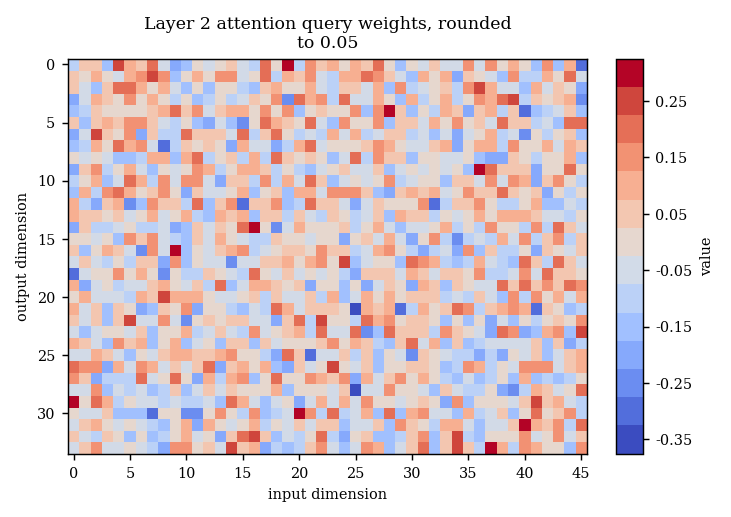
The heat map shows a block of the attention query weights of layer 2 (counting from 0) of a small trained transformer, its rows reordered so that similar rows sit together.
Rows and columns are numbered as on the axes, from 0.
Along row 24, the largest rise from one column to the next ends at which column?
4
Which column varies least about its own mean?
1
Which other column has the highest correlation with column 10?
39
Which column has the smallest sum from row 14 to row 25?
25
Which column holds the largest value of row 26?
23
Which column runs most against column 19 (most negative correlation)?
41
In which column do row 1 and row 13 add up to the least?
34
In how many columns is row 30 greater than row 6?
24
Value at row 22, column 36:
0
